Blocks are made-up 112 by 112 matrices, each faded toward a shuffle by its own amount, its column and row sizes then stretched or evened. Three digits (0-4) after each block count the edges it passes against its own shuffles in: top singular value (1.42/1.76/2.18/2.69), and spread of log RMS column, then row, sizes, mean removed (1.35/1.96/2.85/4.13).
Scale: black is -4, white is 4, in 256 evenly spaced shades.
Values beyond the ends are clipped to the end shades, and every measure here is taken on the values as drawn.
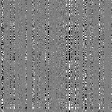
4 4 2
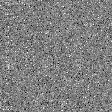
1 0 0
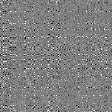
4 3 3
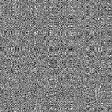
4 2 2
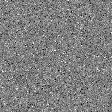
1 0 0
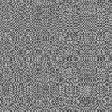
4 2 1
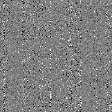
1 3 0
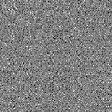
3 1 0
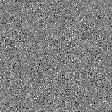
3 0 0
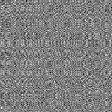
4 2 0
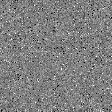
1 1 1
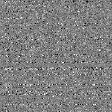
1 1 3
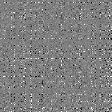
3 3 3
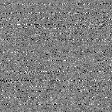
1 0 3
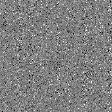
1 2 0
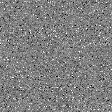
0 0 2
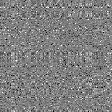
4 0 2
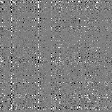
3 3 3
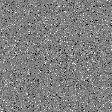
1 1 1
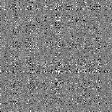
1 3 3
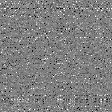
3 0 2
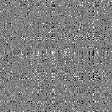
4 2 2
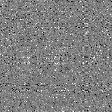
3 0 2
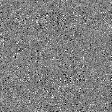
0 2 2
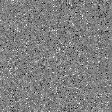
0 2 0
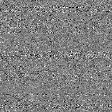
0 1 3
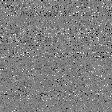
2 0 3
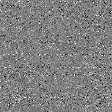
1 1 2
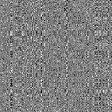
4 3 0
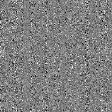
1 3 1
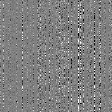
3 4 0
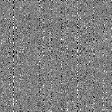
3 3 1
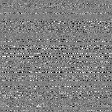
2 1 4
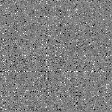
2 2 2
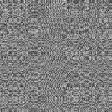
4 0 2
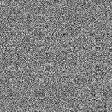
3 0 1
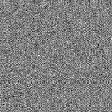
4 1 1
